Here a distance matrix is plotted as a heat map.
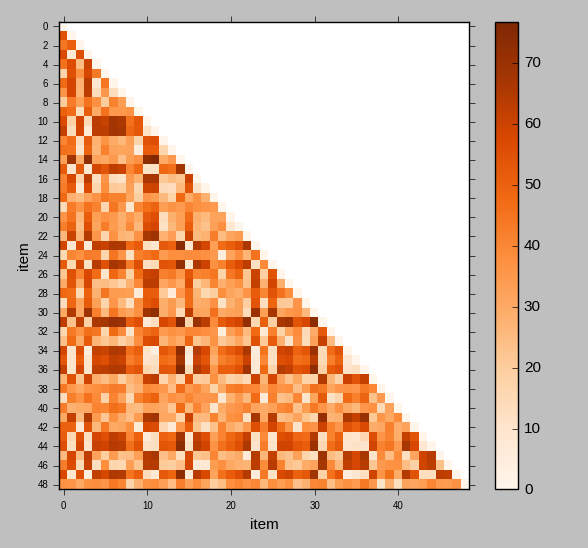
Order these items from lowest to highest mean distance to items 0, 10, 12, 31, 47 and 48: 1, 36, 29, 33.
1, 36, 29, 33
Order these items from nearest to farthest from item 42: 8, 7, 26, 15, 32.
7, 8, 32, 26, 15
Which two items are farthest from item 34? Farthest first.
14, 30
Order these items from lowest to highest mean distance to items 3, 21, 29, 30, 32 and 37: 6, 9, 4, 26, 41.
41, 26, 9, 4, 6
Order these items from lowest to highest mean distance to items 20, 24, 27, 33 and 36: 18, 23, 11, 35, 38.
18, 38, 35, 23, 11
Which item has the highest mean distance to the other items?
31
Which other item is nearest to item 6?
4
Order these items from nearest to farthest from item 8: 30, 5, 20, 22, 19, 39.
19, 39, 5, 22, 30, 20
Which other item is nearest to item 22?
45
